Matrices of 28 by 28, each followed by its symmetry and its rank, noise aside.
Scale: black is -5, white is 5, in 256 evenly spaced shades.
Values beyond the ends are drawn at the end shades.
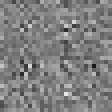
antisymmetric, rank four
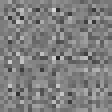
no symmetry, rank three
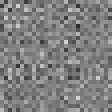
symmetric, rank three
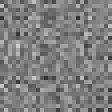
no symmetry, rank three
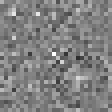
symmetric, rank five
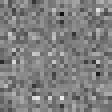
no symmetry, rank five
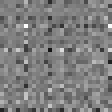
no symmetry, rank four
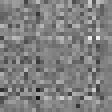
antisymmetric, rank four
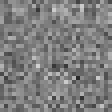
no symmetry, rank five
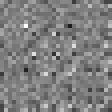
symmetric, rank five
